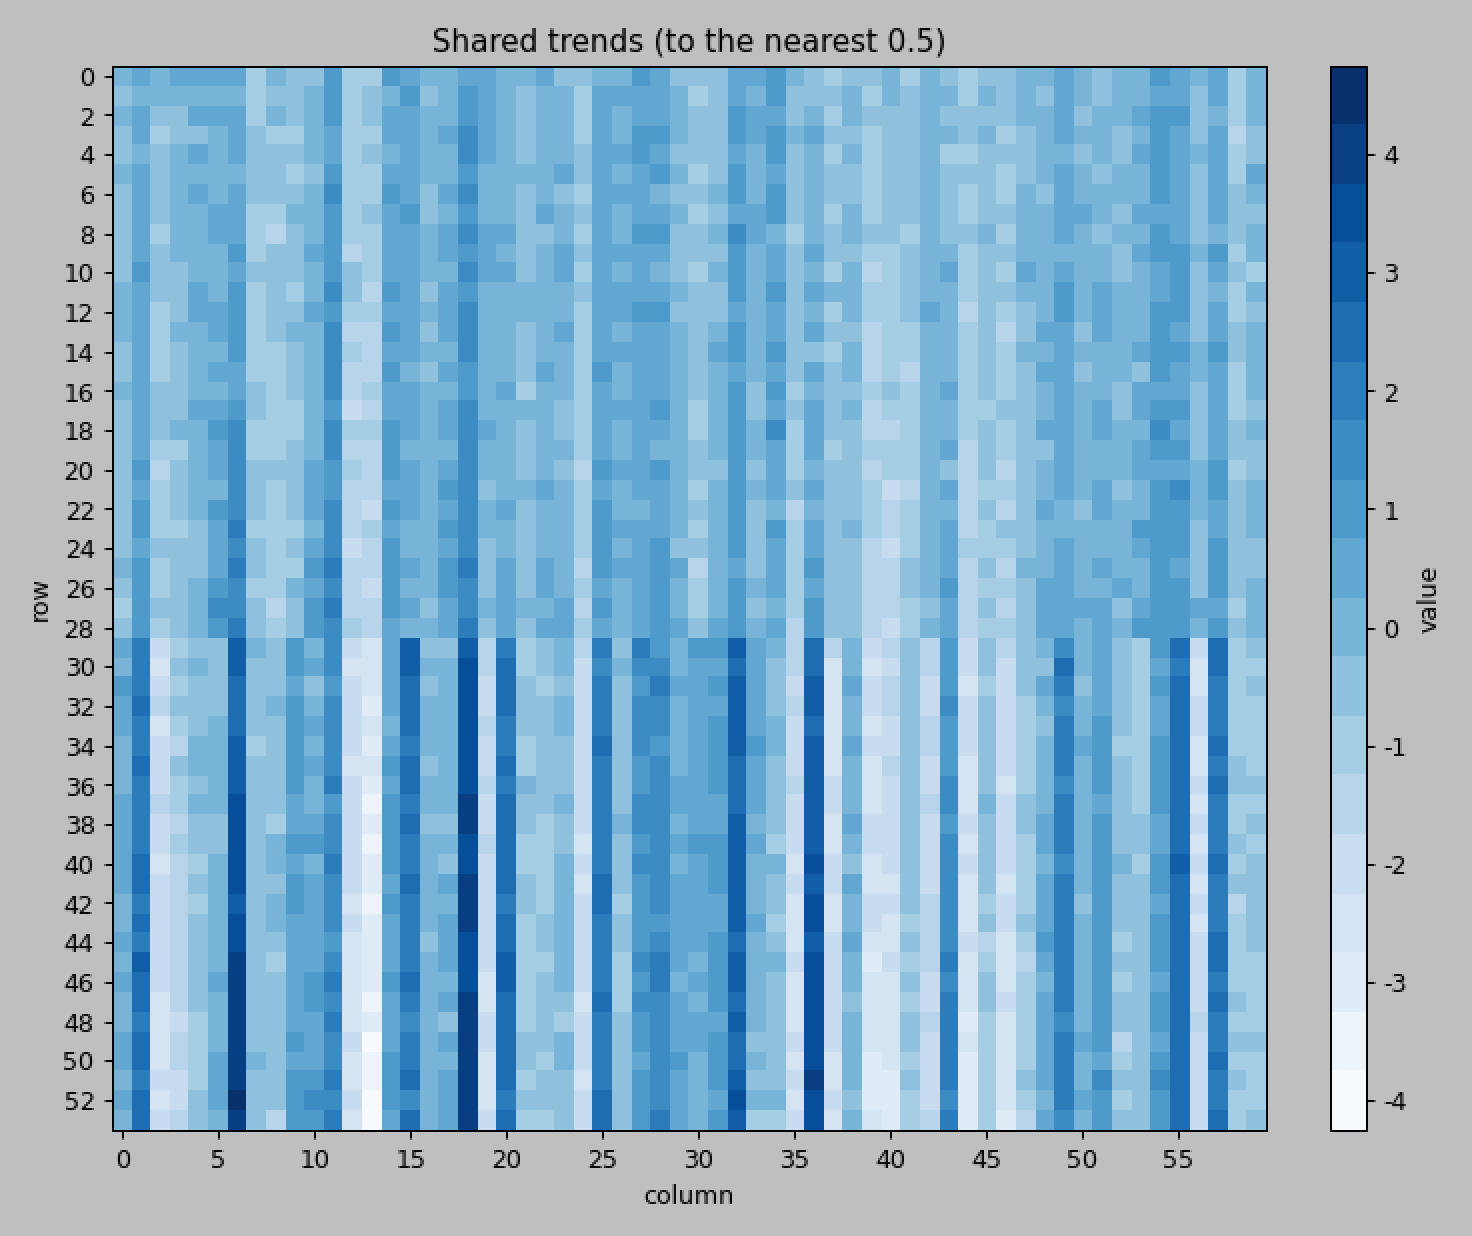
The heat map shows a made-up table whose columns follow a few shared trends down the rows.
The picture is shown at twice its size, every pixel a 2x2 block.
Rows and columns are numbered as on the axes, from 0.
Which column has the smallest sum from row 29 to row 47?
13
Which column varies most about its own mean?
36
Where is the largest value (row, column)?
52, 6
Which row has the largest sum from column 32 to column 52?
11
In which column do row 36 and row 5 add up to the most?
18
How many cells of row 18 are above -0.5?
37
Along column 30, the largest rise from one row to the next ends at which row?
29
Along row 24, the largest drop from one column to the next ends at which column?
12
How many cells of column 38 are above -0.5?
34
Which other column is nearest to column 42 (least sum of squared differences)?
19
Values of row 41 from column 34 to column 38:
-0.5 -2 3 -2 0.5
